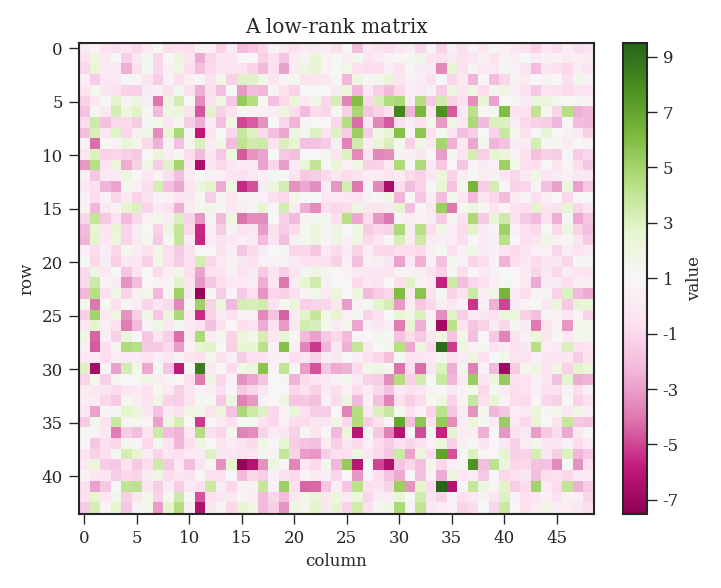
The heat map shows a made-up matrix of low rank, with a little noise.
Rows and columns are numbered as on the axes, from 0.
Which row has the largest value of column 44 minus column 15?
39
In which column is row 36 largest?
11
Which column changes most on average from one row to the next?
34
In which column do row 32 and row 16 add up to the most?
37
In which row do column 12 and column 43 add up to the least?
26
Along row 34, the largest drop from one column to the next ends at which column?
35
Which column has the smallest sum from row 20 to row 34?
22
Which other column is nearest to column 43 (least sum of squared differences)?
5
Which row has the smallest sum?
36
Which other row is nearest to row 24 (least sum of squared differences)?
27
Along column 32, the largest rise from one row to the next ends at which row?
31
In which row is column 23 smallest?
28
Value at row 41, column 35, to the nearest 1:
-6
